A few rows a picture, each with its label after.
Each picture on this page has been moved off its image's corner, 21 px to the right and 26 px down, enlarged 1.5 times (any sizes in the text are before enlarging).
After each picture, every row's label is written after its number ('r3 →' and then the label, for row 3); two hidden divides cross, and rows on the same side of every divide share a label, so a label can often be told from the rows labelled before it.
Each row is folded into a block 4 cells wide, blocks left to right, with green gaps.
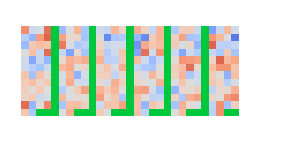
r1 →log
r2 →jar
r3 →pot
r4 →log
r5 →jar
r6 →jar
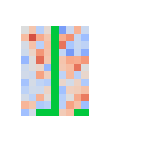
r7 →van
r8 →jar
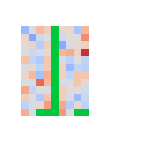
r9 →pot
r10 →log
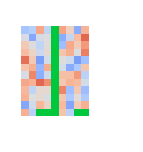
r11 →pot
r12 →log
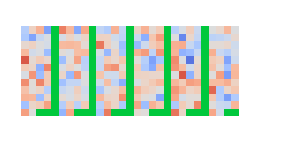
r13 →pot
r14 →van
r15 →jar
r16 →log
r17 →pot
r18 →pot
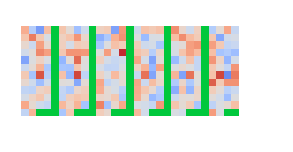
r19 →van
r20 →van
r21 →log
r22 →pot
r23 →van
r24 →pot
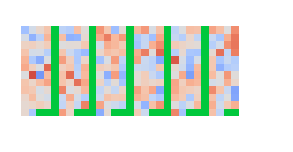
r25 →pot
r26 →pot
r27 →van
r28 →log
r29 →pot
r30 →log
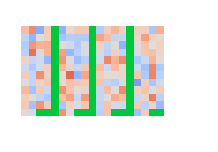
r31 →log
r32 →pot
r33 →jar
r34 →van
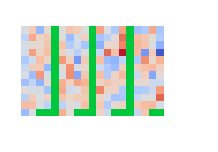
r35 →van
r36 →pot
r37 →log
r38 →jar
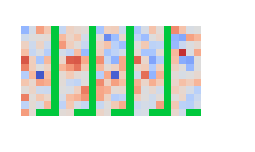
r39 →pot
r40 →jar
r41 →pot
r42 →pot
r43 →log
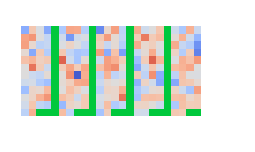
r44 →jar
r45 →pot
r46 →jar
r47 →van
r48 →jar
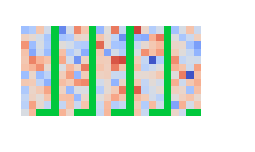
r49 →jar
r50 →pot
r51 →jar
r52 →log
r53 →pot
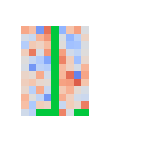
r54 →log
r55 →pot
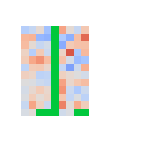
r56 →jar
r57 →log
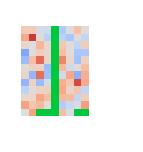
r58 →van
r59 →pot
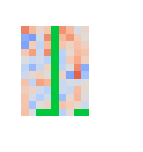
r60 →log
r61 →van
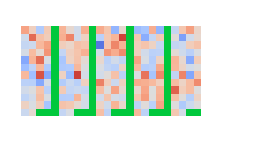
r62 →van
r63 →van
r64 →log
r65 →pot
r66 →pot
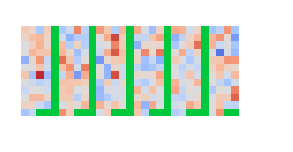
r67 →van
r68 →pot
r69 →van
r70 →log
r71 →log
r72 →jar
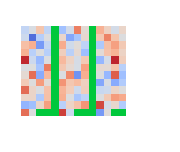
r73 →pot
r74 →pot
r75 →van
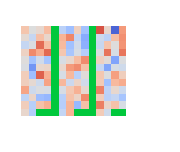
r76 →log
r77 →jar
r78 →log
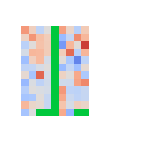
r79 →van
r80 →log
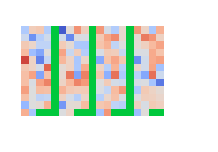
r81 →pot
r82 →pot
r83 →van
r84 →van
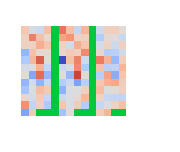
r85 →van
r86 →van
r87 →pot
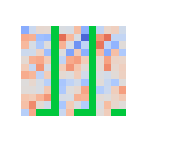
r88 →jar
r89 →jar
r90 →jar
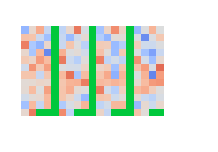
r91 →jar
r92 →pot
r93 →pot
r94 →pot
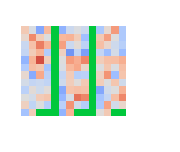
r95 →van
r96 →jar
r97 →jar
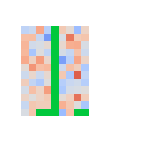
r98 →jar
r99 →van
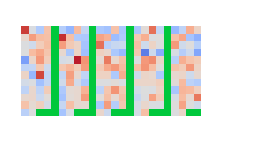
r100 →van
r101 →jar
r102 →jar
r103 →jar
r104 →jar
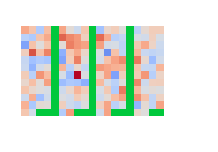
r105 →log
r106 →van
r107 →jar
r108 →pot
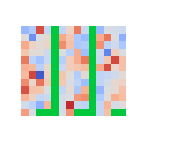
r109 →pot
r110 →jar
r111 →jar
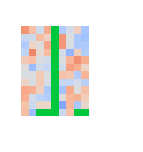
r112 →log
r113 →jar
